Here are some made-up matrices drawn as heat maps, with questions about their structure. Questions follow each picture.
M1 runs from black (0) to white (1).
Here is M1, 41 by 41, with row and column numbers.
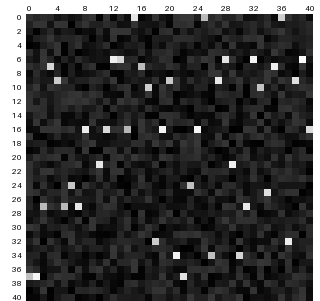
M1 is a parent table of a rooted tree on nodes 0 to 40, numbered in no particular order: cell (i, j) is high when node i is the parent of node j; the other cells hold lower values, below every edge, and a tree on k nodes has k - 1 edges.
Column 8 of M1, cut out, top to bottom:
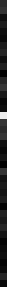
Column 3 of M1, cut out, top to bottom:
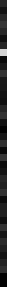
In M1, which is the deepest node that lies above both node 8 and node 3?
7
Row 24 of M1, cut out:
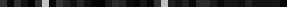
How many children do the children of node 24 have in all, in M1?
5
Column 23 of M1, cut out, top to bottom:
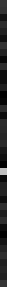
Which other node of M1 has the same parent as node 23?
6
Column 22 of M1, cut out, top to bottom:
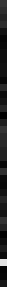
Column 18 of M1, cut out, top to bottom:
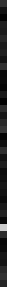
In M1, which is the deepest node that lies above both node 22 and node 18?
32
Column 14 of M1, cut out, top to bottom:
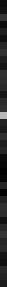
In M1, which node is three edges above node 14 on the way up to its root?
27
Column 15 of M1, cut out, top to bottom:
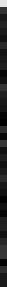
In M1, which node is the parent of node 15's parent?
37
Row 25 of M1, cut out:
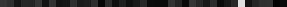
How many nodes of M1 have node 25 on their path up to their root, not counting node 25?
8
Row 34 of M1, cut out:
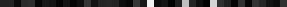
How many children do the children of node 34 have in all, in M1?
2
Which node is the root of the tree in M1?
9
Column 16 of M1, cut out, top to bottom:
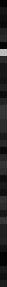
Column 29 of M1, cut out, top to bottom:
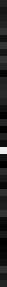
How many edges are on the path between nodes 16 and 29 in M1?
9
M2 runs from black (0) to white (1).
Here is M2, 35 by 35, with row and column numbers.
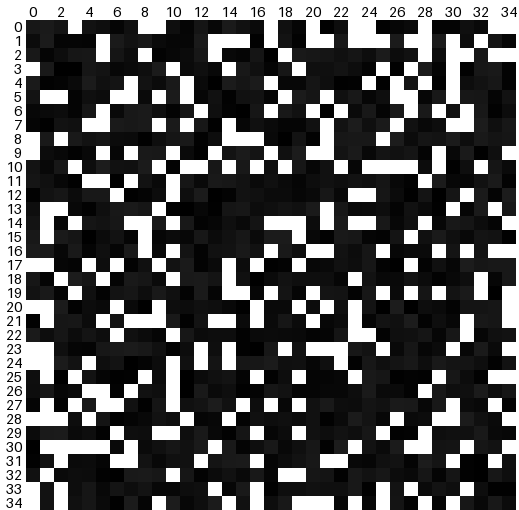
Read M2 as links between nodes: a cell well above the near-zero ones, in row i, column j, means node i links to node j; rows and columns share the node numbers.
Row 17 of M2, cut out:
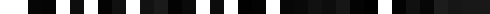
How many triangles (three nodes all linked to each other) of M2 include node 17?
6
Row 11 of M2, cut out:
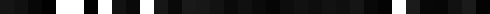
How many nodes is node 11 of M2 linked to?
5
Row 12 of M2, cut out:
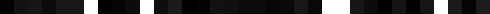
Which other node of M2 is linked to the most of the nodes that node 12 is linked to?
node 22
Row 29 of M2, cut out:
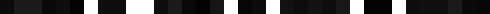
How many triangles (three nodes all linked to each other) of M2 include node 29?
5
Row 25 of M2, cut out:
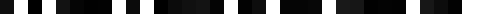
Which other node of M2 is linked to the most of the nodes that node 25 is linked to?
node 14
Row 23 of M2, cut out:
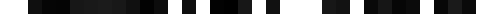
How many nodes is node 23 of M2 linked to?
11
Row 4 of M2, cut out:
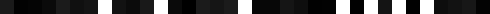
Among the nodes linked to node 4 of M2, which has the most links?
node 30
